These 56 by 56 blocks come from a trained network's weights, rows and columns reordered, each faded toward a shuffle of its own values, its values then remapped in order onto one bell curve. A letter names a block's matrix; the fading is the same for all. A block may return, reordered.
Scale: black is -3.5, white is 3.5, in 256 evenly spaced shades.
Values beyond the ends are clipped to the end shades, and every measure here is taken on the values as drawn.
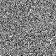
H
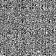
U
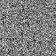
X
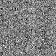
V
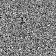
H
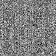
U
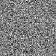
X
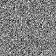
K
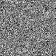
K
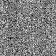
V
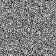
X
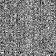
U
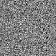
X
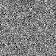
H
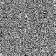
X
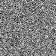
K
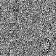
X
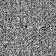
V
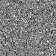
K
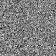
H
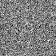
H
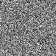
K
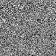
H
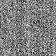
U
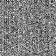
U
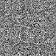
X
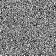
H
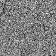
K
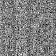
U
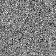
H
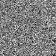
X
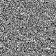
K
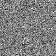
H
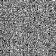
V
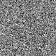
H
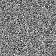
H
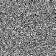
K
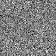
H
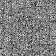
V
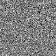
K
